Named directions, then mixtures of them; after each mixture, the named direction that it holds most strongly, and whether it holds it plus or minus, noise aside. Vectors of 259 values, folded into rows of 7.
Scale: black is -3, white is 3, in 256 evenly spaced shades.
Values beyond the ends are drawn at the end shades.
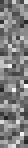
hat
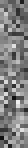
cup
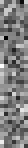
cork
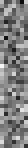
cork, plus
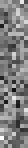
cup, minus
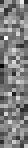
cork, minus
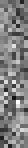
cup, plus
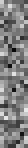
hat, minus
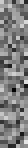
hat, minus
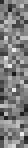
hat, plus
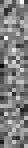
cork, minus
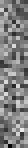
cup, plus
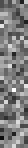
hat, plus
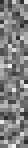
hat, plus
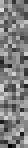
hat, minus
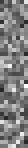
hat, plus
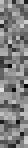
hat, minus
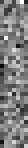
cork, minus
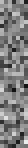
hat, minus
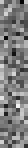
cork, plus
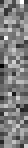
cork, minus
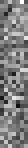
cup, minus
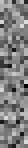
hat, minus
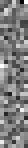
cork, plus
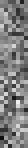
cup, plus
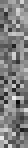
cup, minus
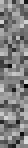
hat, minus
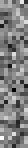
hat, minus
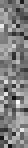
cup, plus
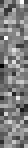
cork, minus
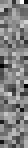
hat, minus
